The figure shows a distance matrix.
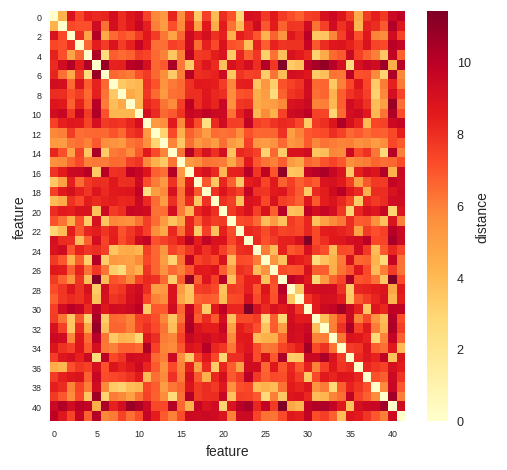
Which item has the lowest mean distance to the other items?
13
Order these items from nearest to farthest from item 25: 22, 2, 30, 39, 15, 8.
39, 2, 8, 15, 22, 30
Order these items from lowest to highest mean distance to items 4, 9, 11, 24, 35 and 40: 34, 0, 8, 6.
8, 6, 34, 0
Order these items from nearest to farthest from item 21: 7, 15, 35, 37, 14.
14, 15, 7, 37, 35
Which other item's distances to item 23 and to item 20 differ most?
40
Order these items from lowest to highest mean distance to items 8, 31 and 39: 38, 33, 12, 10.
38, 33, 10, 12
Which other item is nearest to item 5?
35
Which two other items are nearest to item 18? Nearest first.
11, 30
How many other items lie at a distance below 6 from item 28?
9
